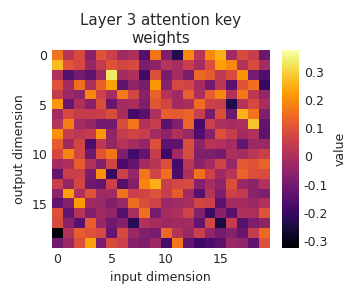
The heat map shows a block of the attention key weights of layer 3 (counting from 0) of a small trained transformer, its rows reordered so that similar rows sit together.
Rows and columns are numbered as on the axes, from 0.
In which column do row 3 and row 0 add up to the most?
9
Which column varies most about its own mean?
0
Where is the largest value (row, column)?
2, 5
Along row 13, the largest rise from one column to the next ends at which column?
8
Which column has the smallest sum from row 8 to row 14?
13
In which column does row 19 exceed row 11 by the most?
11
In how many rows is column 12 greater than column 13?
15
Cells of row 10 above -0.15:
18
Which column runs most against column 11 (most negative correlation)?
14
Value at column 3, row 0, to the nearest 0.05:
-0.05
